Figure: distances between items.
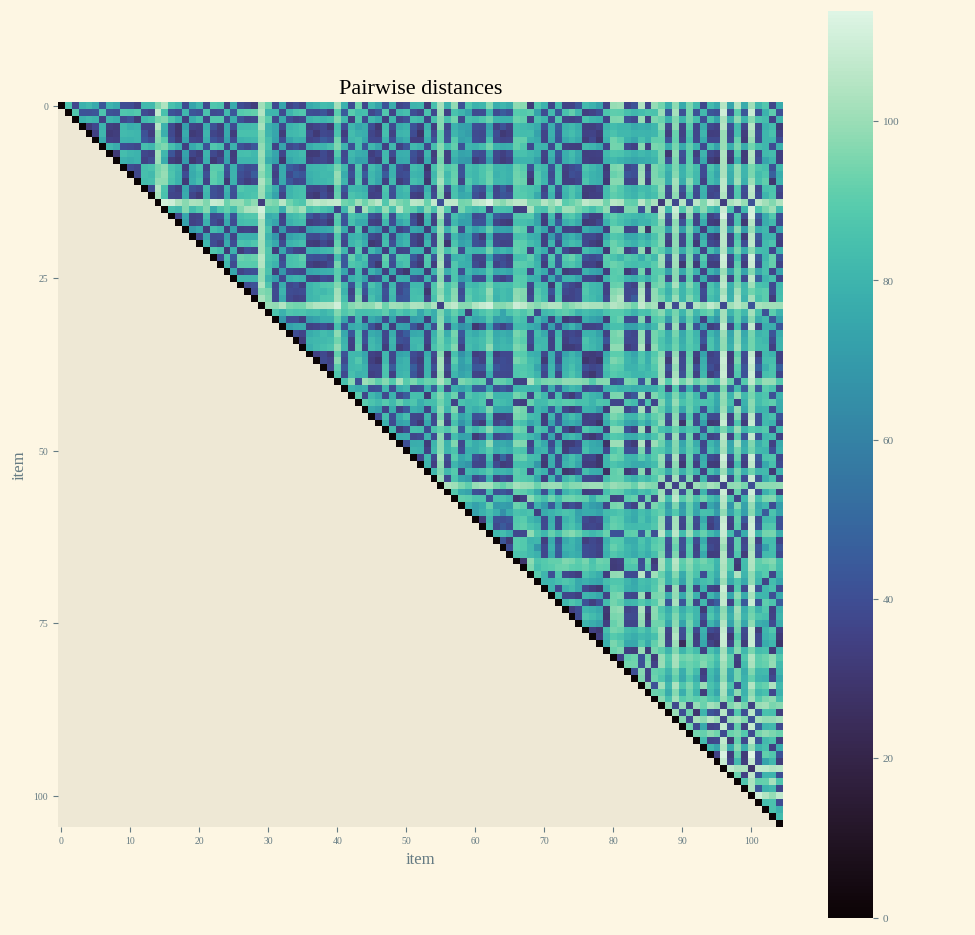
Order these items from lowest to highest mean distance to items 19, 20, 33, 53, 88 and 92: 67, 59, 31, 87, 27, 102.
31, 27, 59, 102, 67, 87
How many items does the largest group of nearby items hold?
47
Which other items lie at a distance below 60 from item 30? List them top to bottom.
59, 69, 102
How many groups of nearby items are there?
5
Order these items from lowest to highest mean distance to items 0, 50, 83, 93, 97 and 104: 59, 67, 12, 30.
12, 59, 30, 67
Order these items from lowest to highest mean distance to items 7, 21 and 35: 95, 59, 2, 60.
2, 95, 60, 59
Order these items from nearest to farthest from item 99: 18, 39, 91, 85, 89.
39, 18, 85, 91, 89
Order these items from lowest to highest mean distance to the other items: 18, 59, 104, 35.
104, 18, 35, 59
